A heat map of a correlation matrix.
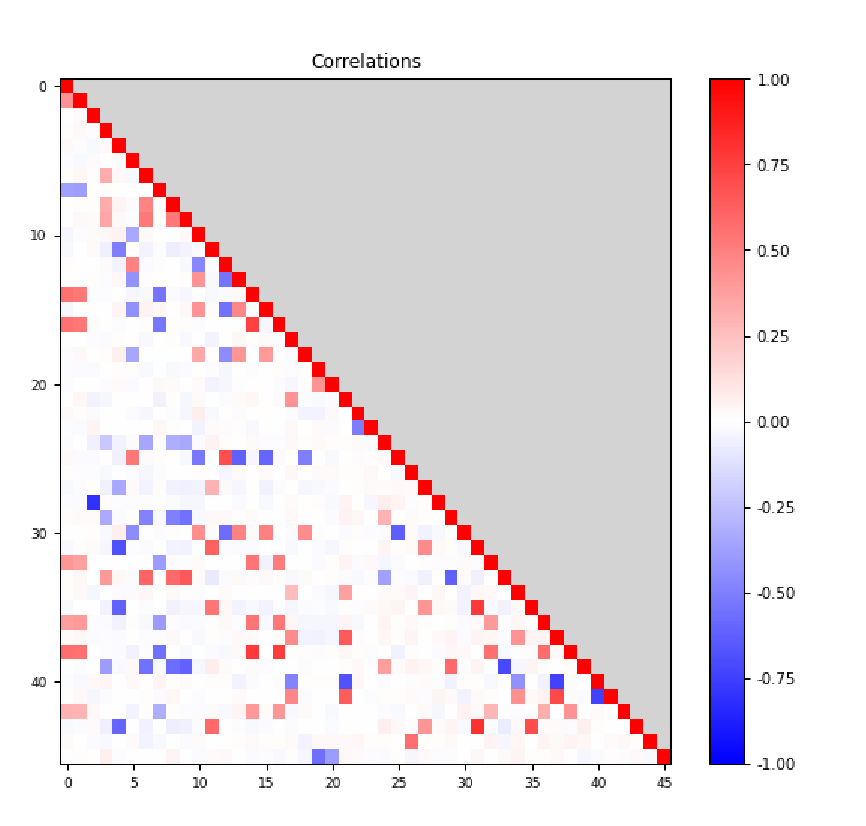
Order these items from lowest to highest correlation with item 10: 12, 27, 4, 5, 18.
12, 5, 27, 4, 18
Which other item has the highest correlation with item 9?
33
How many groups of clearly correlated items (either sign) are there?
9
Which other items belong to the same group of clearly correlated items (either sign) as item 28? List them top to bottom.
2
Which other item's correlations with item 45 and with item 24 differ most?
19
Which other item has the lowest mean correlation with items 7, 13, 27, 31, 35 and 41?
4
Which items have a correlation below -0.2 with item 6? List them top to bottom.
24, 29, 39
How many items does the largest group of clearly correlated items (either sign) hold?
9
